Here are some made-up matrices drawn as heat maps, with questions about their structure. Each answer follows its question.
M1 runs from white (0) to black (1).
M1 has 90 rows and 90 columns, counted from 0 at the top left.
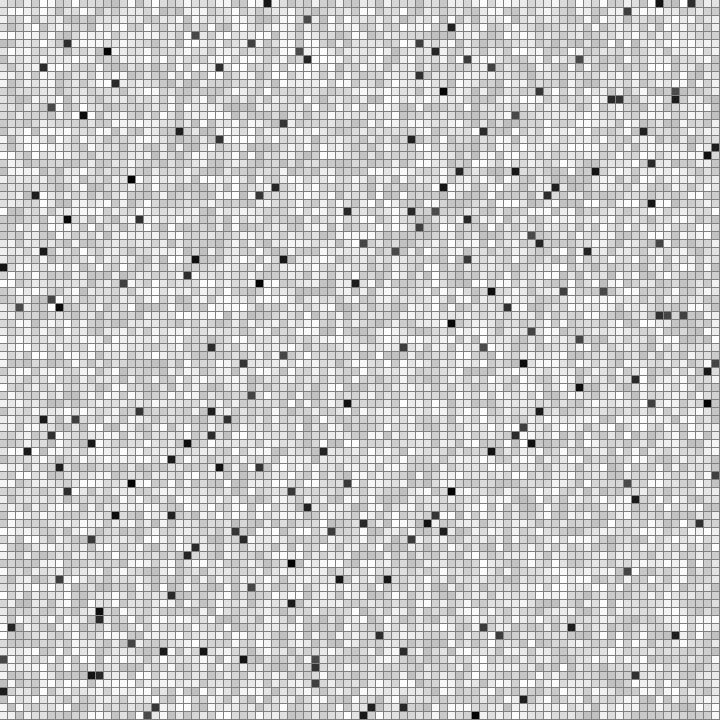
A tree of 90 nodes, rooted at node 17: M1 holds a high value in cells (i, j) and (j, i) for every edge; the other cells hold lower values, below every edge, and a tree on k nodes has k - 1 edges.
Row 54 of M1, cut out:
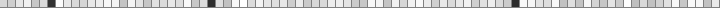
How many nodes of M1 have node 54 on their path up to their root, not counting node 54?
9
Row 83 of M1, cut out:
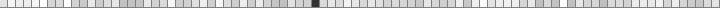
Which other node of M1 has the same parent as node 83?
85
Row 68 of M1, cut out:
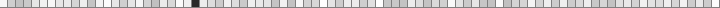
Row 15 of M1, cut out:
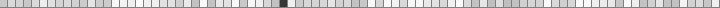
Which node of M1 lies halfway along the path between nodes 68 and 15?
32
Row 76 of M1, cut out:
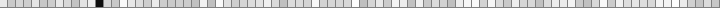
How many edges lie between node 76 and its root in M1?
6
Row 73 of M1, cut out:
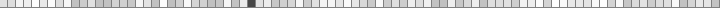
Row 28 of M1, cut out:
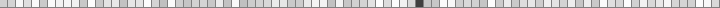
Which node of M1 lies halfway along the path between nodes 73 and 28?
5
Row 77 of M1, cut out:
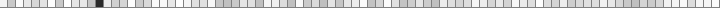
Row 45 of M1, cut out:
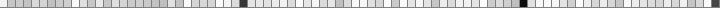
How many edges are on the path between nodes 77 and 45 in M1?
6
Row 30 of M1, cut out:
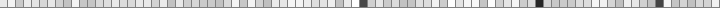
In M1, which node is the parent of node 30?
67
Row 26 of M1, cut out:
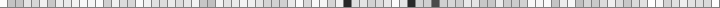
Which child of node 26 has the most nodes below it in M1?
43
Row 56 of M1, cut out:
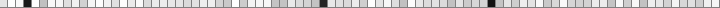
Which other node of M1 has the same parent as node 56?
36
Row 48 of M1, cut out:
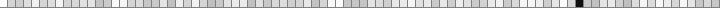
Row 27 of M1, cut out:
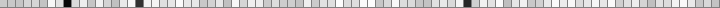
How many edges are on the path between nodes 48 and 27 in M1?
4
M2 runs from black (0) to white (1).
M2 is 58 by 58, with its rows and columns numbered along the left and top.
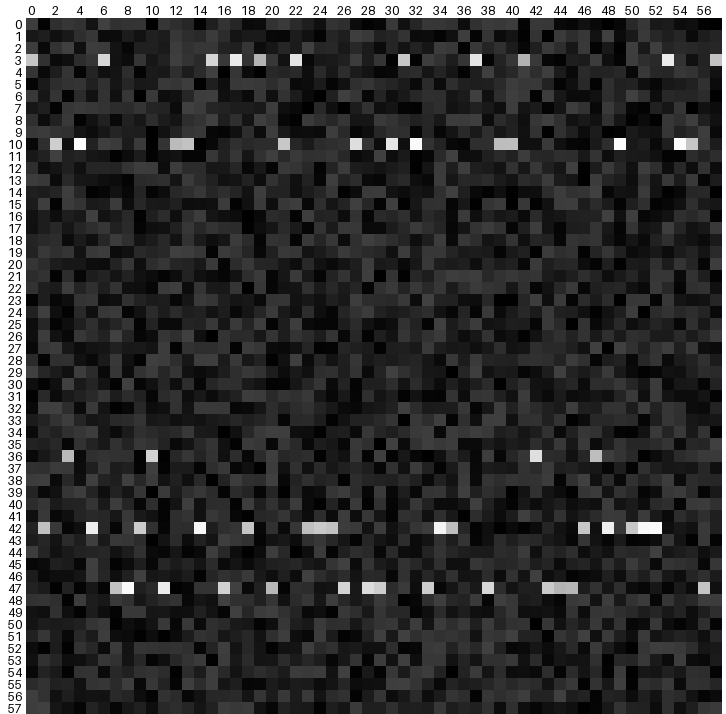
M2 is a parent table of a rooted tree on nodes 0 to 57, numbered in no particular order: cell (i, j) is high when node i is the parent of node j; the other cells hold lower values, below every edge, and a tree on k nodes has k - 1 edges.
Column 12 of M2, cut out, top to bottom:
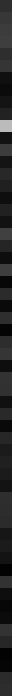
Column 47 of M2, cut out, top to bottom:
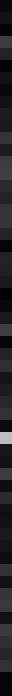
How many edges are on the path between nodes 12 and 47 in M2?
3
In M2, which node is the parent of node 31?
3
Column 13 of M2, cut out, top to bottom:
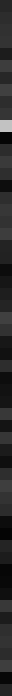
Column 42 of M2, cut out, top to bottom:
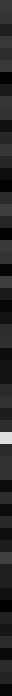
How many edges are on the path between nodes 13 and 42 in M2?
3
